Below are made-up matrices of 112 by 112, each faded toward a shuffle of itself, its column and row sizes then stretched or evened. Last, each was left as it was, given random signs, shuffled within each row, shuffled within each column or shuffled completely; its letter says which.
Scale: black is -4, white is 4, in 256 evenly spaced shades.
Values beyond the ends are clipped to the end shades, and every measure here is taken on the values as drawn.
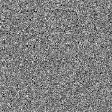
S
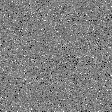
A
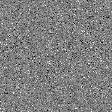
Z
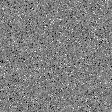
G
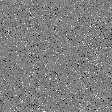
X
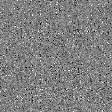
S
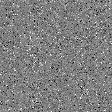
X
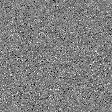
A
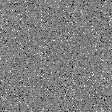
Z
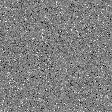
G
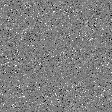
A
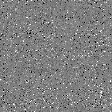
S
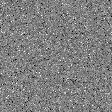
G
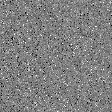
X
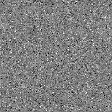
S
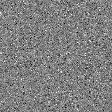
X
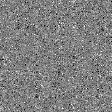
S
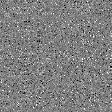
S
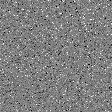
G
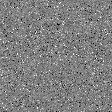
A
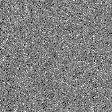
X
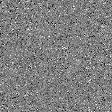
Z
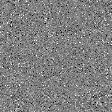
S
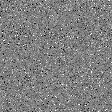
A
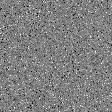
G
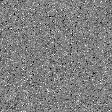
X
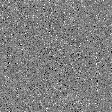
X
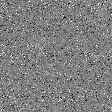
A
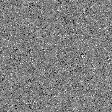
X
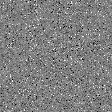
X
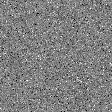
G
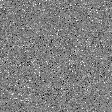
A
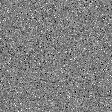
G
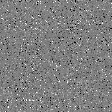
Z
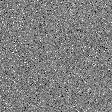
G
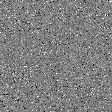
A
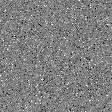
G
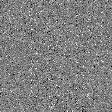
X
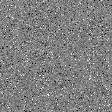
X
